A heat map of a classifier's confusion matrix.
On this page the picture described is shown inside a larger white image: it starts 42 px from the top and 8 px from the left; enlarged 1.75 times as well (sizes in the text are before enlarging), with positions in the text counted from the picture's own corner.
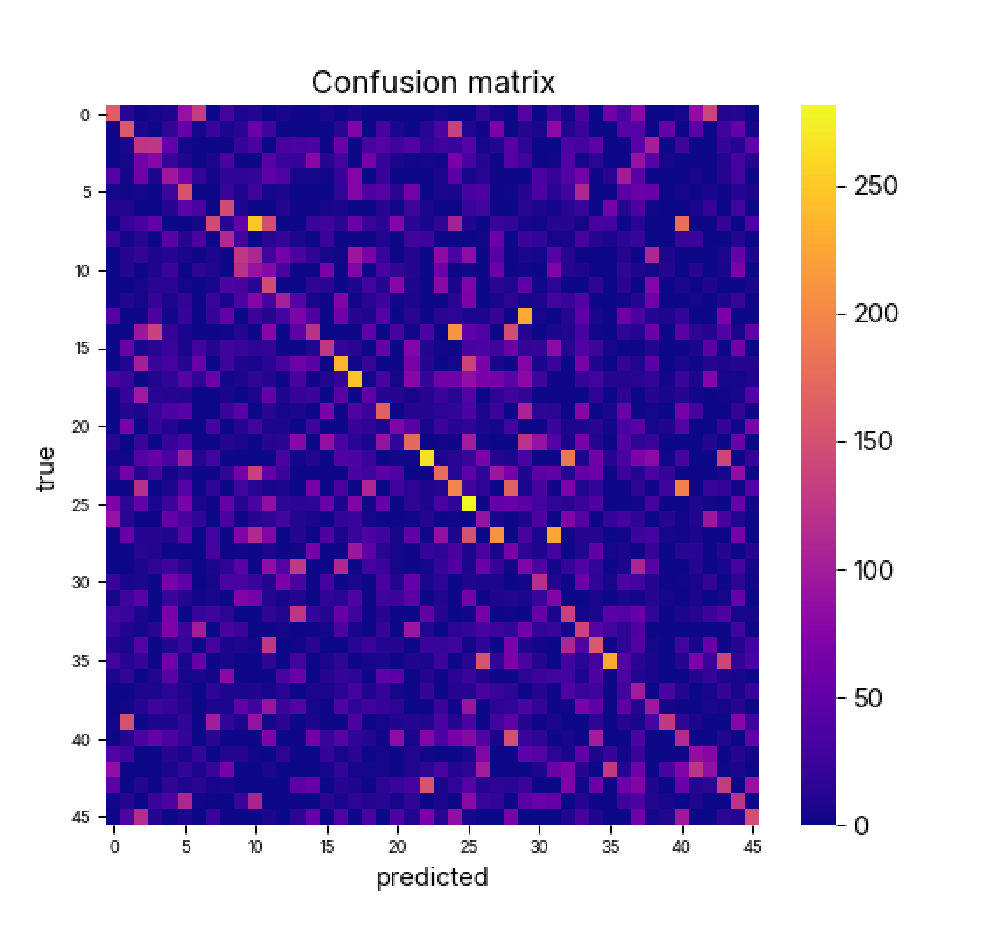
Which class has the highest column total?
25
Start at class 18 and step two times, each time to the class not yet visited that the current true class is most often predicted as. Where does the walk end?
3
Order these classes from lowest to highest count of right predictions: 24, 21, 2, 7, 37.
37, 2, 7, 21, 24
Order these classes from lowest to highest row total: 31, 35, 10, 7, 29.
31, 10, 29, 35, 7
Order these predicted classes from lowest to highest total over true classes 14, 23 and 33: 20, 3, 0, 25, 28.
0, 20, 25, 3, 28
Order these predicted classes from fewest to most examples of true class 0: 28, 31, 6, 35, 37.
28, 31, 35, 37, 6
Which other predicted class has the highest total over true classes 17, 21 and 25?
29
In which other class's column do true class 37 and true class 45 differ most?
2
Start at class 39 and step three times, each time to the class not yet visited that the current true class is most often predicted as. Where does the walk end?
40
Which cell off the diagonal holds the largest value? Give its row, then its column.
7, 10
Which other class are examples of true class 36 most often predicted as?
8
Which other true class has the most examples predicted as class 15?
21
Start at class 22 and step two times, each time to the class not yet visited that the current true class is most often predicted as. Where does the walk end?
13
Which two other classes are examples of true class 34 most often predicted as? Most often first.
11, 32
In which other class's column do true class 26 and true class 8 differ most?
42
